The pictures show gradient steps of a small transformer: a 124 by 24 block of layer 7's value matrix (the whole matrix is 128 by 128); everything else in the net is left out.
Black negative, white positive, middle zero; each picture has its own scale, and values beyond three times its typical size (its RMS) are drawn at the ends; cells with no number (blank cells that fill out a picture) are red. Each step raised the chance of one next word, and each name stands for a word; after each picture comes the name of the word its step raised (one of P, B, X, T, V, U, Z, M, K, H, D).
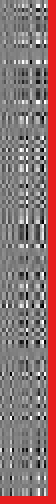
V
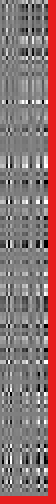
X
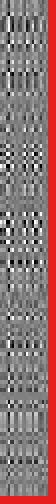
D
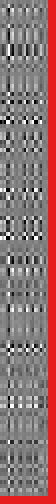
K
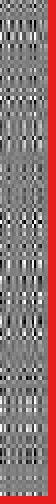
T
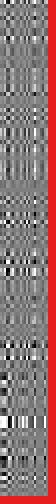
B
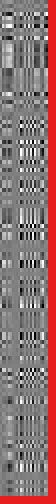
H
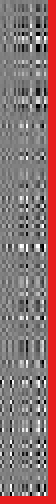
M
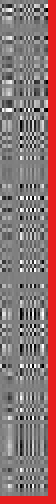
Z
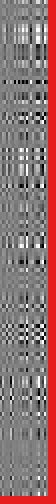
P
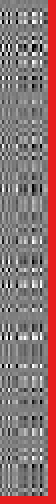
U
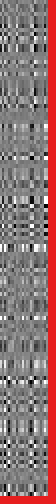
M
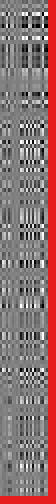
H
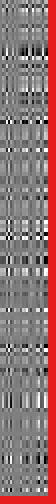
K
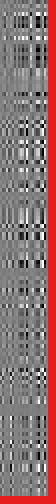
H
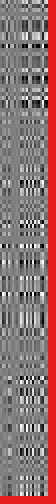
T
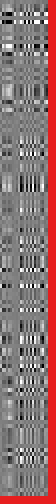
U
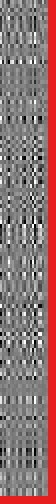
V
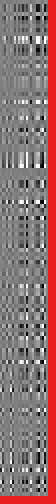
X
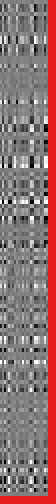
X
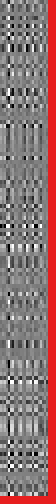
M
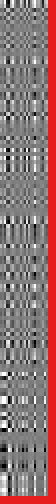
V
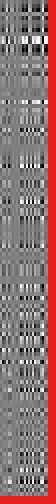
X
